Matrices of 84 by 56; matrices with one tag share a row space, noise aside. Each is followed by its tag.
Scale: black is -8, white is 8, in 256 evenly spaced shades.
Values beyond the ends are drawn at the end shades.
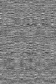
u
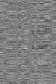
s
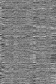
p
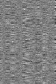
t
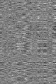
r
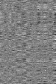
r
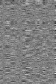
t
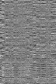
p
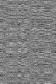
s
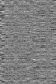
p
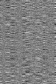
t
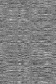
s
